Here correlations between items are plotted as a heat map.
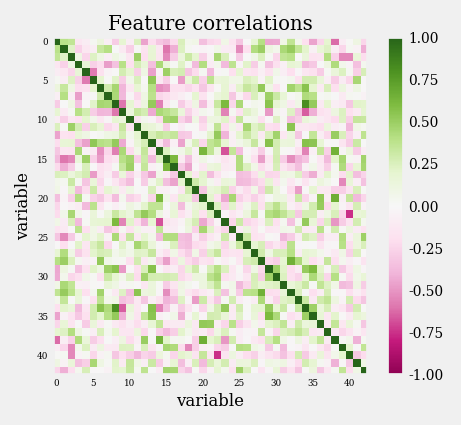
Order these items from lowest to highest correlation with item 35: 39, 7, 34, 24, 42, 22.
24, 39, 42, 22, 7, 34
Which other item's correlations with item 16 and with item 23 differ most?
9
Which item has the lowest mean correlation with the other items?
40
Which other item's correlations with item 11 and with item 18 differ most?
26
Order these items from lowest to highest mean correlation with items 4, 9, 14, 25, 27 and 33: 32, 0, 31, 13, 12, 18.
18, 13, 0, 31, 32, 12
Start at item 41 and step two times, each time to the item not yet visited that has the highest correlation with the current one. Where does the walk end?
13
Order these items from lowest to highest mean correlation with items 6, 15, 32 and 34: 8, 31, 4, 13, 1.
4, 31, 1, 13, 8
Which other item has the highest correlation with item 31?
1
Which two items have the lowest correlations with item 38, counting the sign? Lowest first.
0, 23
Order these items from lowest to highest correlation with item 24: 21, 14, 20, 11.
11, 21, 14, 20
